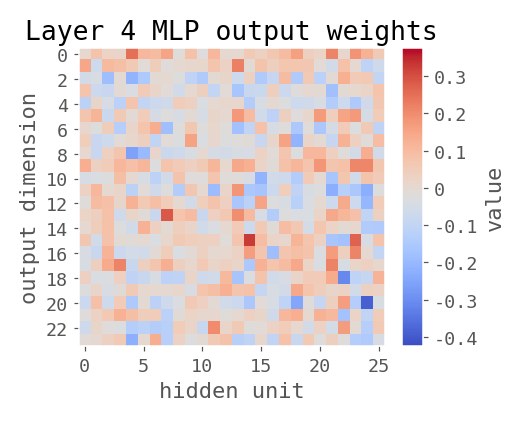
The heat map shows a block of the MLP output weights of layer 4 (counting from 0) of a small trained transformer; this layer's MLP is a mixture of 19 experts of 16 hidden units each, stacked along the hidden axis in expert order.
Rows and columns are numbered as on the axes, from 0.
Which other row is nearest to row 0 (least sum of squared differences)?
9
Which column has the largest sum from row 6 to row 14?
22
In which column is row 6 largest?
6
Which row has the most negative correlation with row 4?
16
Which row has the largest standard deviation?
20
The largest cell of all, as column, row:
14, 15
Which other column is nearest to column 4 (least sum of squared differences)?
5
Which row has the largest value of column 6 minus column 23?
23
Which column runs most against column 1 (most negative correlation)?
19
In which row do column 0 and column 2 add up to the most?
1
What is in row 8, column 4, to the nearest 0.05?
-0.25
